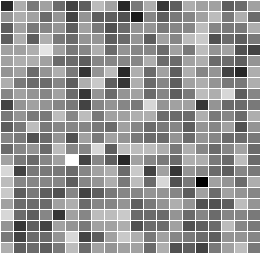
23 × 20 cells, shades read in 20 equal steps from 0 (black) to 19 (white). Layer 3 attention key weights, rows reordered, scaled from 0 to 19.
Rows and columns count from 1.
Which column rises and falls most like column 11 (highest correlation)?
13
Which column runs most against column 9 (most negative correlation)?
16
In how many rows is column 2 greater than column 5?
8
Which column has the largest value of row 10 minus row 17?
12
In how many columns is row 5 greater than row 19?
10
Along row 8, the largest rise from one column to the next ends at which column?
11
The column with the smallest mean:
7
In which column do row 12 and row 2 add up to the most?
3
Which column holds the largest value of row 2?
17
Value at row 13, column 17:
10
